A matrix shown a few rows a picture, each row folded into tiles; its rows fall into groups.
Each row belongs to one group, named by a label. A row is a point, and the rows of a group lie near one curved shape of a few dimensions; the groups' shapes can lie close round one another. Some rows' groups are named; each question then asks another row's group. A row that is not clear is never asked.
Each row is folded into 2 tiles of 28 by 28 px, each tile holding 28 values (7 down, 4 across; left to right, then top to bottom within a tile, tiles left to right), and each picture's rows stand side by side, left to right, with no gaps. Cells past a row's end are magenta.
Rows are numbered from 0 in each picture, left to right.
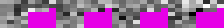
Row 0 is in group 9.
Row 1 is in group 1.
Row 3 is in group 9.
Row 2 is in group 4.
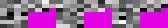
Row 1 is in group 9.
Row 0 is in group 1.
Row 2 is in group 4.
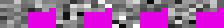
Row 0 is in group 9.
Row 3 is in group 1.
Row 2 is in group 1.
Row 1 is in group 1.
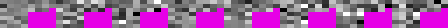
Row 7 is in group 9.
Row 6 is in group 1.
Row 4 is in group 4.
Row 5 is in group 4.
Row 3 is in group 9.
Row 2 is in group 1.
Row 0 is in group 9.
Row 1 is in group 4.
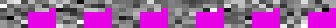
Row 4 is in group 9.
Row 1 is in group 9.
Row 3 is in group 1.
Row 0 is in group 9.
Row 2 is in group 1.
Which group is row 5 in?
1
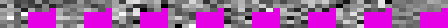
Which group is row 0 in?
9
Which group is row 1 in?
9
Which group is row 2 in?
1
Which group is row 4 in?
9
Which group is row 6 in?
9
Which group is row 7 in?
1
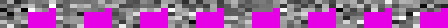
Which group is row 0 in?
1
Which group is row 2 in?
1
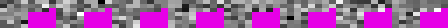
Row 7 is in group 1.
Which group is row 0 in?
9
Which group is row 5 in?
1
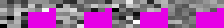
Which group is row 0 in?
1
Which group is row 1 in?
9
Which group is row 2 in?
9
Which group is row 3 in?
1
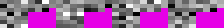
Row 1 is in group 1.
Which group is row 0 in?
1
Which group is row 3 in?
1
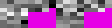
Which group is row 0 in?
1
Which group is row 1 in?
9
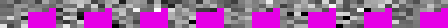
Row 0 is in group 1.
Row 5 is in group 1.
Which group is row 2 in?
1
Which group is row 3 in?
9
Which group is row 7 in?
9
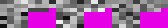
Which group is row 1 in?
1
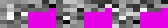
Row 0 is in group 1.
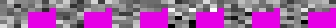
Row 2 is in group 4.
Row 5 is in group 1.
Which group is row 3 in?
1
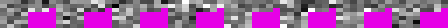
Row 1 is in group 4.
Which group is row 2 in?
9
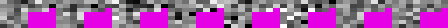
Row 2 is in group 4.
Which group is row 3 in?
1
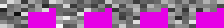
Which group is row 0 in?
9
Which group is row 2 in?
4
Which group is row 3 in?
4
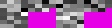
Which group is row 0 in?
9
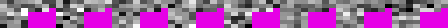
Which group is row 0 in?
1
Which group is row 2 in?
1
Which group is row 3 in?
1
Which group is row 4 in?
1
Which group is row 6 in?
1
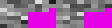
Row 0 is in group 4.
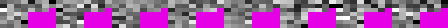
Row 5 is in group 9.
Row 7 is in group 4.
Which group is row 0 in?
4
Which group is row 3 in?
4
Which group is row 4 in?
4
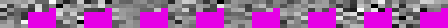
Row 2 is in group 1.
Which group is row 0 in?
4
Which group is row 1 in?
9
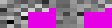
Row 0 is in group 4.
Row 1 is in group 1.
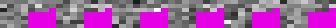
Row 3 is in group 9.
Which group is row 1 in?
9
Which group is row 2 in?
1
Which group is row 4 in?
1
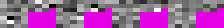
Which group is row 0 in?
4
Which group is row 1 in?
9
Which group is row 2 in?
1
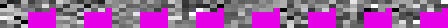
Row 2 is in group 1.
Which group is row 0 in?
9
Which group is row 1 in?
4
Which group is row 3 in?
9
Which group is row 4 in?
1
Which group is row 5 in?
4
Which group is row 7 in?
4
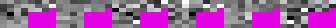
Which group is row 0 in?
1
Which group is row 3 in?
9
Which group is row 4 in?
9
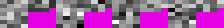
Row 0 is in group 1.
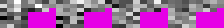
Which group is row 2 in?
9
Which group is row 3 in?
9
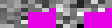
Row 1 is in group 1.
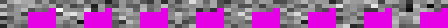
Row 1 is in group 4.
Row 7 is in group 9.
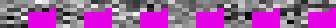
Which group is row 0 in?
4
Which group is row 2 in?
4
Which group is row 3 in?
4
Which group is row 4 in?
9
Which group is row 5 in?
9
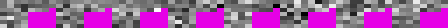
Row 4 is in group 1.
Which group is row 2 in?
1
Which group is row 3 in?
4
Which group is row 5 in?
9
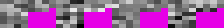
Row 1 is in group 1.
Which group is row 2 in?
9
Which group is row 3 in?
4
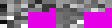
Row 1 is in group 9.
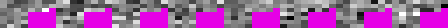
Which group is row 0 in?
1
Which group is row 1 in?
9
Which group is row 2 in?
4
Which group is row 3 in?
4
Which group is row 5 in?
4
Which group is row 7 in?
1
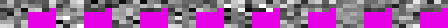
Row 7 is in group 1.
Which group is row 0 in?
1
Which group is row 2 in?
9
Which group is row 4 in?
9
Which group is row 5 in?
9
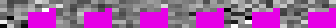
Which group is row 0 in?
1
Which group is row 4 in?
4
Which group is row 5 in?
9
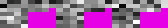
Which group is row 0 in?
9
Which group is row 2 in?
9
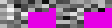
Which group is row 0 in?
9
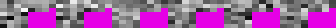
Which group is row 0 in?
4
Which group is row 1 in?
9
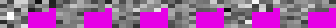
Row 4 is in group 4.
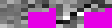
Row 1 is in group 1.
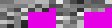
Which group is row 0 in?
4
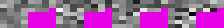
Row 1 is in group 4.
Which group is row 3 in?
9
